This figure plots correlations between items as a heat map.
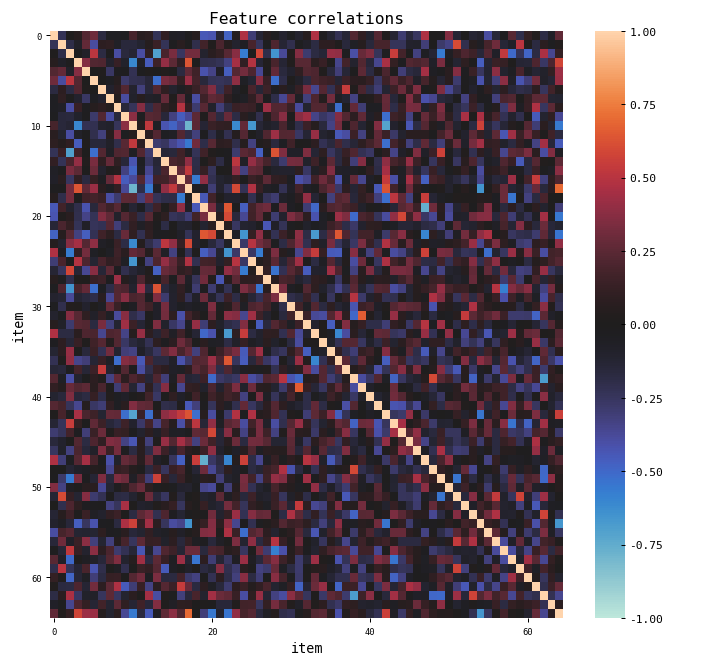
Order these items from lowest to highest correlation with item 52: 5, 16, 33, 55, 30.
33, 16, 30, 5, 55
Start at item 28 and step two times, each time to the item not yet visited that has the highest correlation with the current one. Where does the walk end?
49
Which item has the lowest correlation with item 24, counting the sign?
22
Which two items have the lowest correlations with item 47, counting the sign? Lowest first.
19, 22
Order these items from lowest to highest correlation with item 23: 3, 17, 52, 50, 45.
50, 52, 45, 3, 17
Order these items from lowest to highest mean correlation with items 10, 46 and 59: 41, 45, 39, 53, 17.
17, 39, 45, 53, 41
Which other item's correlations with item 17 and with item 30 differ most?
64
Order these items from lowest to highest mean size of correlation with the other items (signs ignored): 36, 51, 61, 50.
50, 51, 61, 36
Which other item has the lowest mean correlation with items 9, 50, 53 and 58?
57
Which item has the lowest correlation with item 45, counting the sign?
10
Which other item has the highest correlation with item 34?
61
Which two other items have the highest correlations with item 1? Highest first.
51, 59
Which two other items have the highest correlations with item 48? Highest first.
38, 29
